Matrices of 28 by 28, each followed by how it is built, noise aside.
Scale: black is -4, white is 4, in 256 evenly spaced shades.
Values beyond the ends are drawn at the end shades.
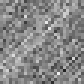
Hankel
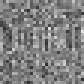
blocks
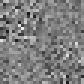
block diagonal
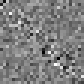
banded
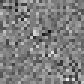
block diagonal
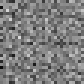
repeating rows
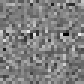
uneven rows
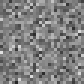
repeating rows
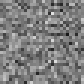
blocks
